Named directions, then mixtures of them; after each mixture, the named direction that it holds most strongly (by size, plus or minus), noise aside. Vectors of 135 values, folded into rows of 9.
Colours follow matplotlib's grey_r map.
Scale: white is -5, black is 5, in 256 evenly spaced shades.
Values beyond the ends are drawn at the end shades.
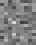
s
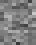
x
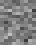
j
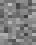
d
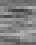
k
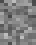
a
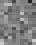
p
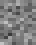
j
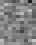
p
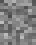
a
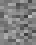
d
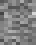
x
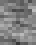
k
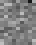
p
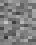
j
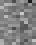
p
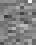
x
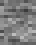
k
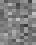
d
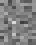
s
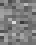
s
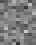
x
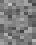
a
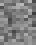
x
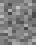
d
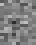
s
